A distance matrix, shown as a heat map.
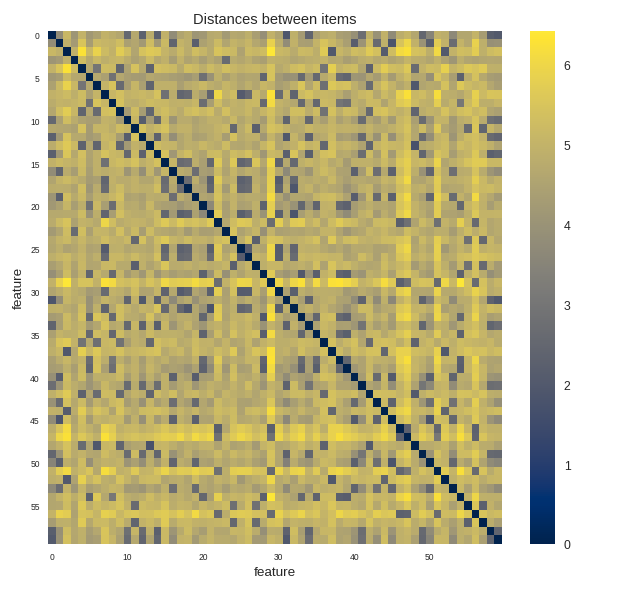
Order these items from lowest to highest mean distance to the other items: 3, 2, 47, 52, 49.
49, 3, 52, 2, 47
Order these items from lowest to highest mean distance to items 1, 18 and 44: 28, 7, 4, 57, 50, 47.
50, 7, 28, 57, 4, 47
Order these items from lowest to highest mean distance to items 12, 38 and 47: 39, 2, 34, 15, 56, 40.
34, 39, 56, 40, 15, 2
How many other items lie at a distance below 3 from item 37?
3
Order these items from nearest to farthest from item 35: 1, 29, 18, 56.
18, 1, 56, 29
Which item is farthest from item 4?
2
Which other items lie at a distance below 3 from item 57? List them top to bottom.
11, 24, 27, 55
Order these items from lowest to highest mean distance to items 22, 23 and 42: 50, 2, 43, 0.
0, 50, 43, 2
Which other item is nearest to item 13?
48
